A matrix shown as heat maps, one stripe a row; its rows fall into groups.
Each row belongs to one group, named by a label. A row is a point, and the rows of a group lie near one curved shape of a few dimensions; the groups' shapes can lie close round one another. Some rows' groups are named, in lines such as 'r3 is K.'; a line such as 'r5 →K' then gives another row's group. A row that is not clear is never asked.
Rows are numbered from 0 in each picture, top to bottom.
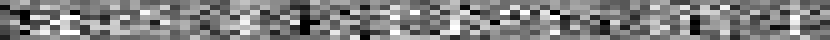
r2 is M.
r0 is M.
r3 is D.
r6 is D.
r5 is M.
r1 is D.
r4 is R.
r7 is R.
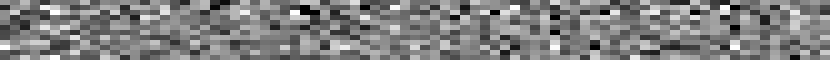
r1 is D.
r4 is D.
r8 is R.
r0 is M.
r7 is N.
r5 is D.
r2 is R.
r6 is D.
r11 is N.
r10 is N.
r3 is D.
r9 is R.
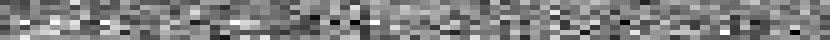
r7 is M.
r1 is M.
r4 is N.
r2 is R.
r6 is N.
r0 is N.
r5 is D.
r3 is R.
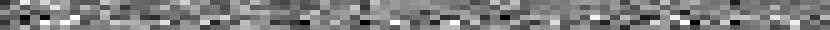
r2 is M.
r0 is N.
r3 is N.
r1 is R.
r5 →M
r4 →D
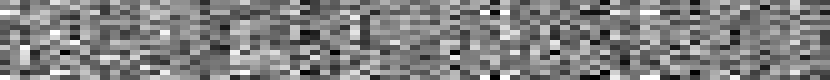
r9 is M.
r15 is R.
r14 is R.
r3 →R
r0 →R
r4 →M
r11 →M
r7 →R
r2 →R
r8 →D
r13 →D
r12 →N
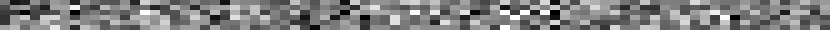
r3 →D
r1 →N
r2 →M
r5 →R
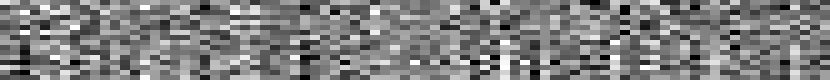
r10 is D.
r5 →N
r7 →M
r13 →R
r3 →R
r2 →N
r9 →D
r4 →N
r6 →N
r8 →R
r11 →R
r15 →M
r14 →D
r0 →R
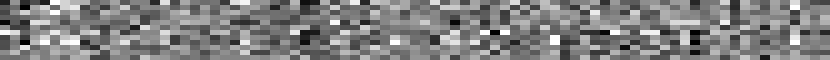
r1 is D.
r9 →N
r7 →D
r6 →R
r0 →R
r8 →D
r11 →D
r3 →N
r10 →R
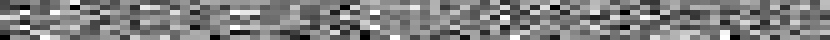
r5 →N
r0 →N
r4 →D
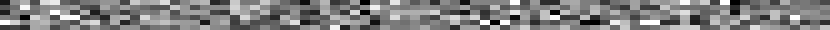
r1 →N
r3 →D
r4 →R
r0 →D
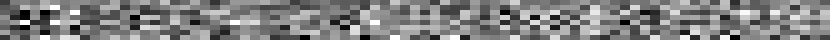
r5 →M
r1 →N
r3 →D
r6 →M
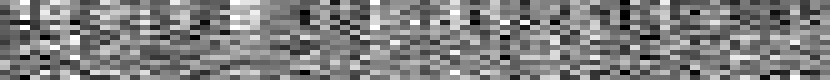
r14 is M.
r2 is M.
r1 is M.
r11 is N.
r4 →M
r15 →D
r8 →D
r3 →N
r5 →N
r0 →N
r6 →M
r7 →N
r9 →N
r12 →R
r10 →M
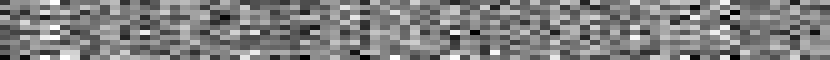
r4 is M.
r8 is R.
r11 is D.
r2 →D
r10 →N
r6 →M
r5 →N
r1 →R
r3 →M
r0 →N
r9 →N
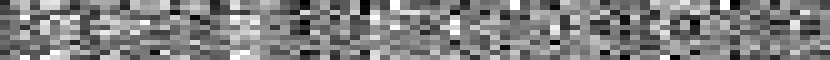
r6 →M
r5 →D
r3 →N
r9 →N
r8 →D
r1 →D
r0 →D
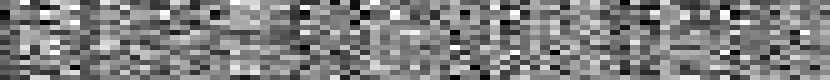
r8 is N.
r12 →N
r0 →N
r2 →D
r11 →D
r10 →D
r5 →N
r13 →M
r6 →R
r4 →N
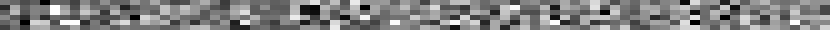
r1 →R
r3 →D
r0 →M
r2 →R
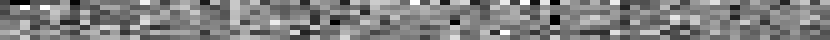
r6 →R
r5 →M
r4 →D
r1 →N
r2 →R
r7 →M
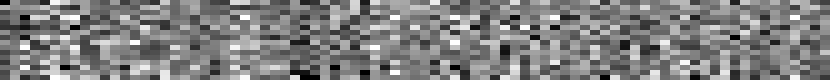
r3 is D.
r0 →R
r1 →R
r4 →N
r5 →M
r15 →R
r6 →D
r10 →N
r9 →N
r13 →D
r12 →D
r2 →R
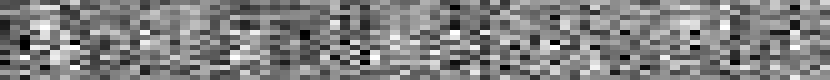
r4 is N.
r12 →R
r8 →M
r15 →D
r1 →N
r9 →D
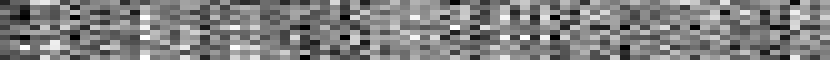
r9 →N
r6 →R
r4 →D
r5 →M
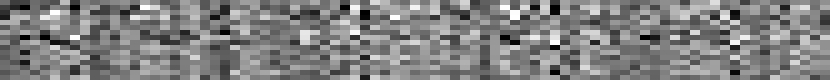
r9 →D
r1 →M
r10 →D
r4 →R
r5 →R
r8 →R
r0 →M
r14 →D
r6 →M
